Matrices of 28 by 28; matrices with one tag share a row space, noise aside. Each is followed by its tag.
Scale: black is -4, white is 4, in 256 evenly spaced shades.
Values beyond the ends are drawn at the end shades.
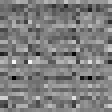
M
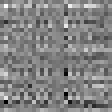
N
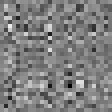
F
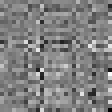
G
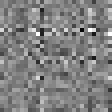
G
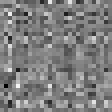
F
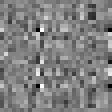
G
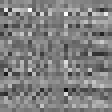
N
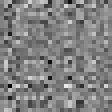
F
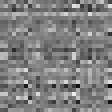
M
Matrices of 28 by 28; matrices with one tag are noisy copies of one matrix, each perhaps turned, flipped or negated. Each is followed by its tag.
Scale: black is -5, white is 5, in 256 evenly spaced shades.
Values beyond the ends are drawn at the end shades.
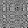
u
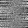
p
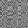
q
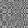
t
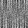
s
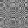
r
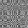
r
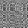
u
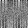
p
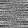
s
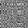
u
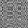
q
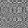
q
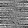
s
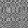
q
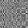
t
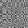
t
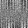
p
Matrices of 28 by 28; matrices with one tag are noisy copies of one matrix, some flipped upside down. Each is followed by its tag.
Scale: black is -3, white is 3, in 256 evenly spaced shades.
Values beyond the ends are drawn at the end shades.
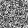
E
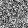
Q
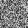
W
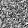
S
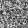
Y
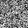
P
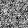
W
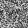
Y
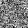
W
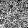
P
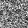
Y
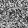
Y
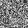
Q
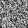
S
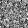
E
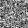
E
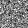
S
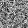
Q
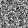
W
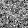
P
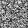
S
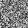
W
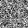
Q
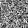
W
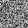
Q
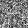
P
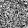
E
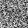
Y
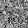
Y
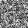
W
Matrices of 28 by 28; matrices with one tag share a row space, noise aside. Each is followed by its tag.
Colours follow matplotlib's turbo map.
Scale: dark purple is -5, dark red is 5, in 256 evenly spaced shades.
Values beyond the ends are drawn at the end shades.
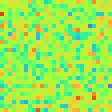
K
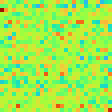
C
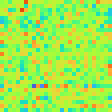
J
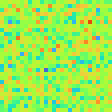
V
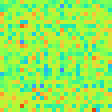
J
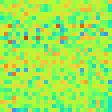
C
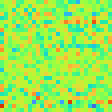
K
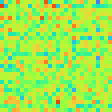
V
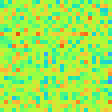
C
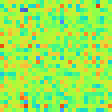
J
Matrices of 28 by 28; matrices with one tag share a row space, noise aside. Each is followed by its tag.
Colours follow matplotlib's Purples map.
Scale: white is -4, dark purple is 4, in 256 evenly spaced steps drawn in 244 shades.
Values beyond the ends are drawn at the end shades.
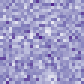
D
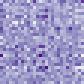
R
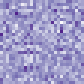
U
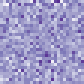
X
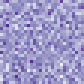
U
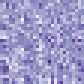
X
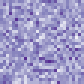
D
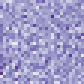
R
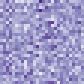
D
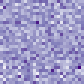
R
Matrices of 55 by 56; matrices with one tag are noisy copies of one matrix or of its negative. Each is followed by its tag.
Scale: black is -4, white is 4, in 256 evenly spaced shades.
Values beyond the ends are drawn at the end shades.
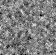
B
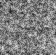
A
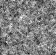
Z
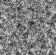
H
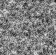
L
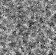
H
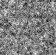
L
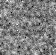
L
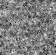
L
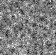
B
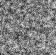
A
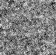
L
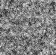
L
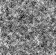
Z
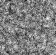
A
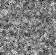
L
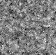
A
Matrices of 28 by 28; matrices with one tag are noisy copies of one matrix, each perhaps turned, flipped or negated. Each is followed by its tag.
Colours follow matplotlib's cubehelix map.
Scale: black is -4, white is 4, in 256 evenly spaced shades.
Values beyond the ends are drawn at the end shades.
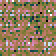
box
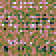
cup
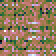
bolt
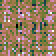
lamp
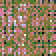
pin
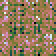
lamp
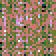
box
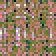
bolt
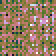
pin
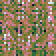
lamp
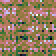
bolt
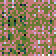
pin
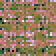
lamp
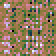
cup
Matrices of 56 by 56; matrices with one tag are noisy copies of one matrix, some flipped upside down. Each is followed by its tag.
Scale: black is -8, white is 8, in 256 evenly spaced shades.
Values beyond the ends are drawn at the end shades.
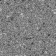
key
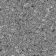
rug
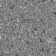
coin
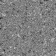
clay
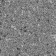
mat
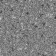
coin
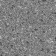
coin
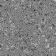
rug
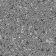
coin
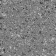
clay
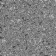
clay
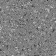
rug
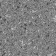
mat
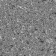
coin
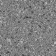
key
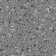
rug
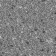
coin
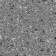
coin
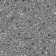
key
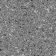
rug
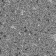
mat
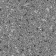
rug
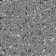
clay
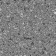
key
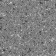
clay
